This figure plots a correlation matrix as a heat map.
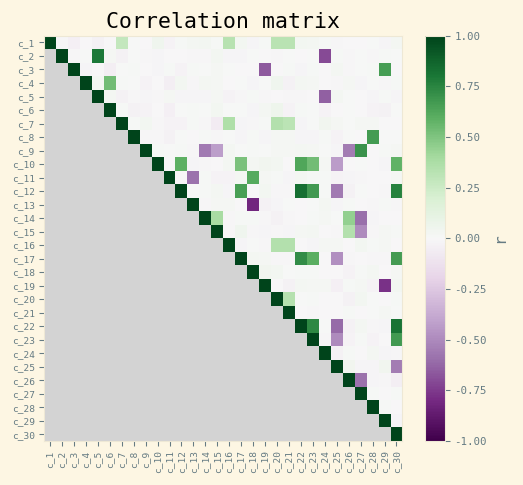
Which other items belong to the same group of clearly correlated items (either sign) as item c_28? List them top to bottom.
c_8
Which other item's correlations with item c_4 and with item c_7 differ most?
c_6
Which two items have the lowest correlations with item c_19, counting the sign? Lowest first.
c_29, c_3
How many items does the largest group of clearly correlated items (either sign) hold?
7
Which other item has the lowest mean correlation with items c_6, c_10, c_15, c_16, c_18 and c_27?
c_13
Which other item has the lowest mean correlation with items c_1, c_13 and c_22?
c_18
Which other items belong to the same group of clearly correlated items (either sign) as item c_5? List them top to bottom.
c_2, c_24
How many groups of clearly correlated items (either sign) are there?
8
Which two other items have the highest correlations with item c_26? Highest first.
c_14, c_15
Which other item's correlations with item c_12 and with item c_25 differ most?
c_22
